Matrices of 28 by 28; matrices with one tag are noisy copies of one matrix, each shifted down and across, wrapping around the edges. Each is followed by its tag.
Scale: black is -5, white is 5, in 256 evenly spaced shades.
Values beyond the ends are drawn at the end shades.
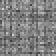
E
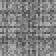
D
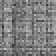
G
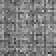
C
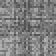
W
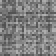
G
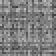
E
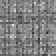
E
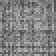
D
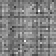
C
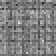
E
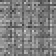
C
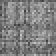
W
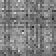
W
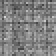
G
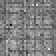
C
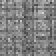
C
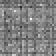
E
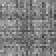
W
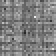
G
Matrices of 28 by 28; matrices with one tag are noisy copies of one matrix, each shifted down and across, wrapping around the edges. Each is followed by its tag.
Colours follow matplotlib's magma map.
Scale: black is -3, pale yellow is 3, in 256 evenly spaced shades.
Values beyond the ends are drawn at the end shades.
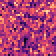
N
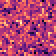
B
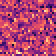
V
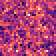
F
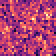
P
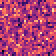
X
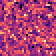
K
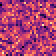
K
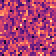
X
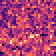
N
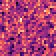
P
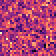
K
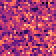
K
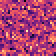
V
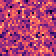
F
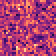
F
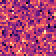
X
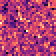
P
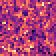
P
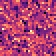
K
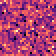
K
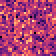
F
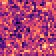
N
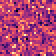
K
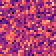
X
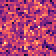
F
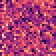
K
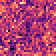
N
